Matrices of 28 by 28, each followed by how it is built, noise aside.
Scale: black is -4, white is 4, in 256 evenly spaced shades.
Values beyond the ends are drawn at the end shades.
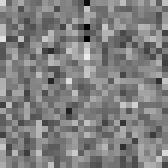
low rank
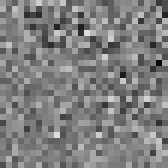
upper triangular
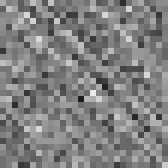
Toeplitz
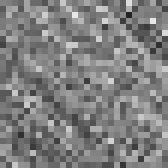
Toeplitz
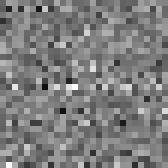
uneven rows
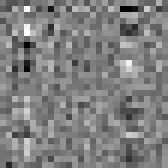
low rank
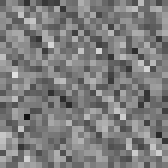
Toeplitz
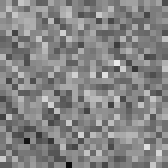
Toeplitz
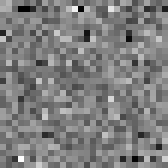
uneven rows
